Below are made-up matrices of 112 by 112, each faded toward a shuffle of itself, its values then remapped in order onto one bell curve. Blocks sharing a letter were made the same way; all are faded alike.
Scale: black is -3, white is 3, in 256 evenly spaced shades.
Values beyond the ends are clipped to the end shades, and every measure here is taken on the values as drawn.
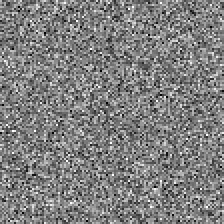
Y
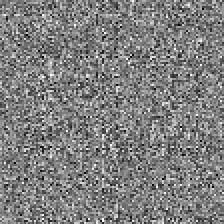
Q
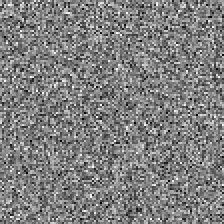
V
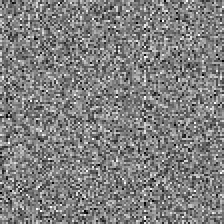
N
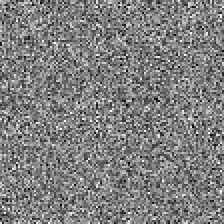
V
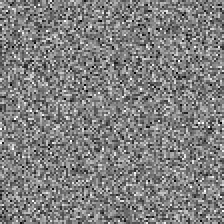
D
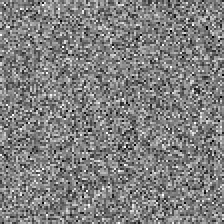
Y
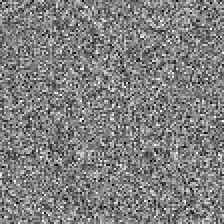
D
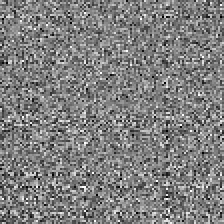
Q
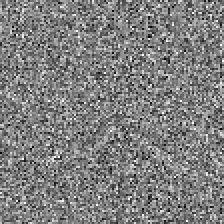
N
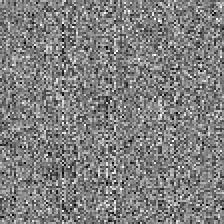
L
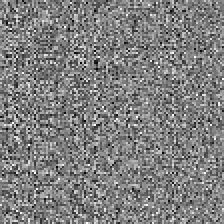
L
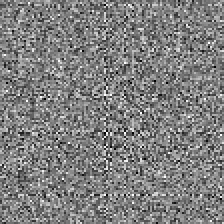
Q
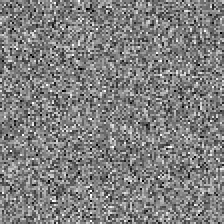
N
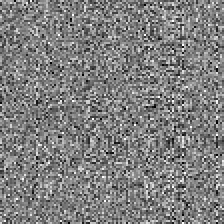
L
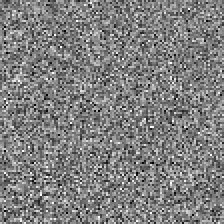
V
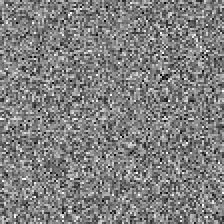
V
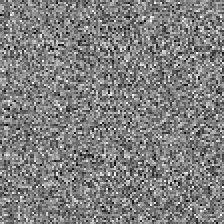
V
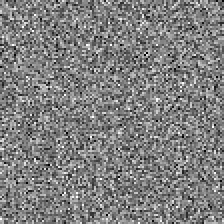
D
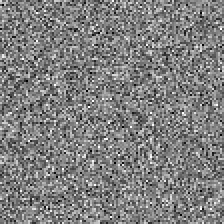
D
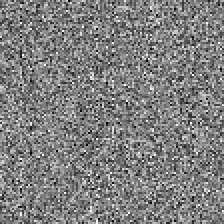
N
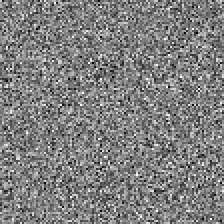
V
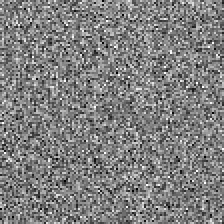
D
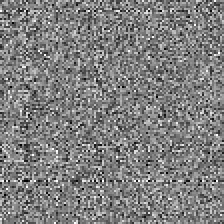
Q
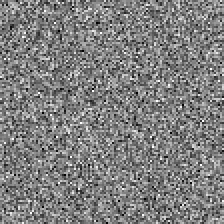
Y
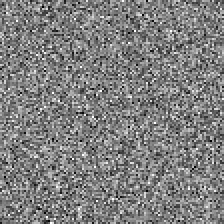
D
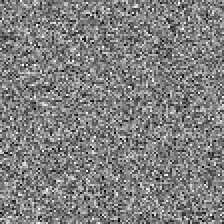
Y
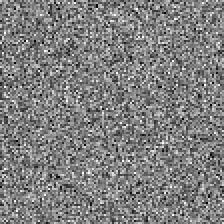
Y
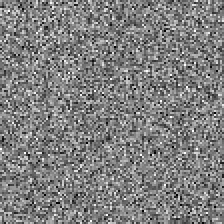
D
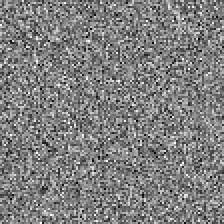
Y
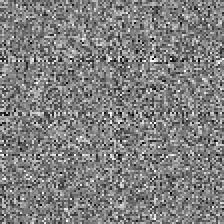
Q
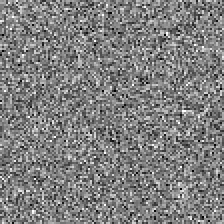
D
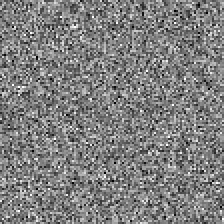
D
